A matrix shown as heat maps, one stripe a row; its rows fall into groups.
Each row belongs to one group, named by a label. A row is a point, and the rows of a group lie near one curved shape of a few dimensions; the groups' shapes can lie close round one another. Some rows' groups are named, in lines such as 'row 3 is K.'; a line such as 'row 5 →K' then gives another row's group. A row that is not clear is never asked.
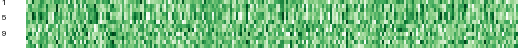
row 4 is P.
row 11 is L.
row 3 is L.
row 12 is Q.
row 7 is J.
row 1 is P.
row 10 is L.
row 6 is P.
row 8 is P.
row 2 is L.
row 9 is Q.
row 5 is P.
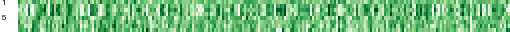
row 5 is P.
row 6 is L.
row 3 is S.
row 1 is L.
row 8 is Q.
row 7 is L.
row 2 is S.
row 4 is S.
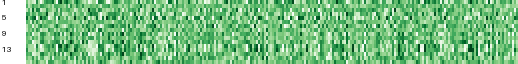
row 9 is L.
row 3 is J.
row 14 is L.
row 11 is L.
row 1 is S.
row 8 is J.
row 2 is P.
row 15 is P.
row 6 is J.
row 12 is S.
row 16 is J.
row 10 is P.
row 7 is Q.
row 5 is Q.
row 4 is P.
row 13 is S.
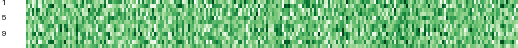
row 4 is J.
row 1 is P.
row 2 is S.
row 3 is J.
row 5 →Q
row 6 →P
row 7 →S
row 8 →S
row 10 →P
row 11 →S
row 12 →P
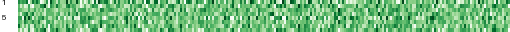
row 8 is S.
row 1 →Q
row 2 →S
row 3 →P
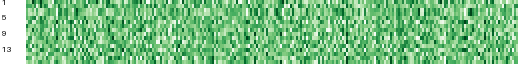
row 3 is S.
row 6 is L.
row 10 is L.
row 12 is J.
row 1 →P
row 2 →Q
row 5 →Q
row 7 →L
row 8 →P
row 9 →Q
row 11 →P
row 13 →L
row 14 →J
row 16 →Q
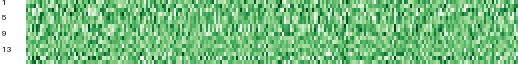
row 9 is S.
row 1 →Q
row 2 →Q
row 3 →S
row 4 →L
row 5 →Q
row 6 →Q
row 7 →J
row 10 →L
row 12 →J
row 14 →P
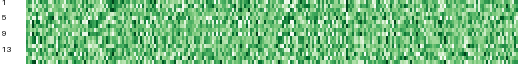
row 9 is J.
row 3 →Q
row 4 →J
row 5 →S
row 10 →Q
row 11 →Q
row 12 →S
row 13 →Q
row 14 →L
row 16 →Q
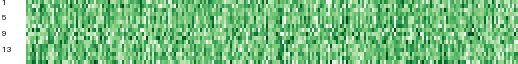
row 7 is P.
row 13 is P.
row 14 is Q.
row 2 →L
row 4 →P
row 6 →Q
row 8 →J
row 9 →S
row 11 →S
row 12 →P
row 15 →Q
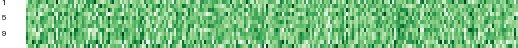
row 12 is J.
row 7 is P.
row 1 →L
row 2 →J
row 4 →S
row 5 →L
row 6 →P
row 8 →S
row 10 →L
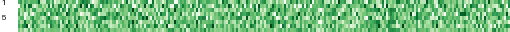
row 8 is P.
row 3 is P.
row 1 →P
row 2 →J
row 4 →S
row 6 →P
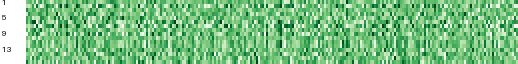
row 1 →Q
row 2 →S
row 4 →L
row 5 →L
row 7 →S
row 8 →Q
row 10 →P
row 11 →Q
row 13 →J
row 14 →Q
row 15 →J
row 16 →J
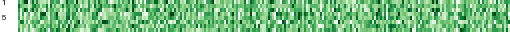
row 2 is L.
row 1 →Q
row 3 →Q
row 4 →S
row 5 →S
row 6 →Q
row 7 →P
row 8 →S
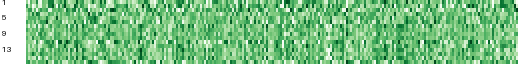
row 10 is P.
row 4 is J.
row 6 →P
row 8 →P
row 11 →S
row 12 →S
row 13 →P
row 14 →P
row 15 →P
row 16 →P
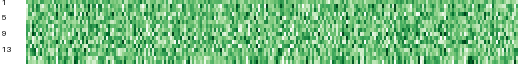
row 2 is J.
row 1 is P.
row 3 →J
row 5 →Q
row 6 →J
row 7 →P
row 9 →Q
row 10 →P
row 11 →L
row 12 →J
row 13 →Q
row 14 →Q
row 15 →S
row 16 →S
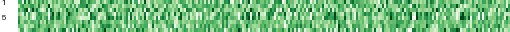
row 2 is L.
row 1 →J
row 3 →Q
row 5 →S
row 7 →P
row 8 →L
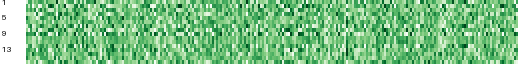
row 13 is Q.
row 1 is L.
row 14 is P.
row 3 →Q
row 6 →P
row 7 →L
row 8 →S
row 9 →Q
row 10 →P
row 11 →P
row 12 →L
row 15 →L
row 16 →S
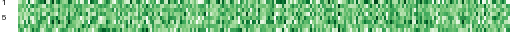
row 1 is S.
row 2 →Q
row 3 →J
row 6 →S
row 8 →Q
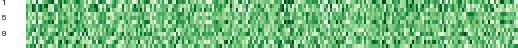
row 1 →S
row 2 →P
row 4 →S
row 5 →J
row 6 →S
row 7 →P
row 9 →L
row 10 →J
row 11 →S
